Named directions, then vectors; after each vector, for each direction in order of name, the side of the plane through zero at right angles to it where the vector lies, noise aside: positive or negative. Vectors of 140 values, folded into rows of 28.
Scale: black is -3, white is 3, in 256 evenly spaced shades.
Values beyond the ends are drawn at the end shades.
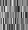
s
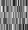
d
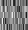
positive, positive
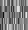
negative, negative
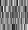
negative, positive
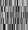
negative, positive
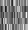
negative, negative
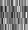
negative, negative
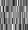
positive, negative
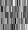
negative, positive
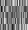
negative, positive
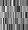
positive, positive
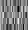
positive, positive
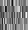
negative, negative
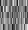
negative, positive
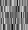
negative, positive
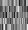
negative, negative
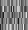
negative, negative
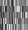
negative, negative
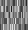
positive, negative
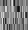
positive, positive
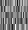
negative, positive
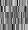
negative, positive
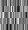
positive, positive
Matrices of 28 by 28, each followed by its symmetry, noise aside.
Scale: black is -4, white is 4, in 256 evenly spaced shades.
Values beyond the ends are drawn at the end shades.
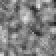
no symmetry.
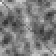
same after a half turn.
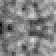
mirrored top to bottom.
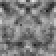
mirrored left to right.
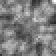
symmetric across the other diagonal.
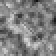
symmetric across the other diagonal.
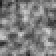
no symmetry.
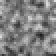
no symmetry.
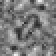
same after a half turn.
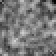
symmetric across the other diagonal.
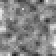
same after a half turn.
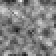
no symmetry.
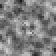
same after a half turn.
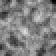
symmetric across the other diagonal.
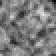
symmetric across the other diagonal.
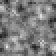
same after a half turn.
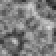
symmetric across the other diagonal.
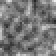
symmetric across the other diagonal.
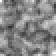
no symmetry.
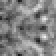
mirrored top to bottom.
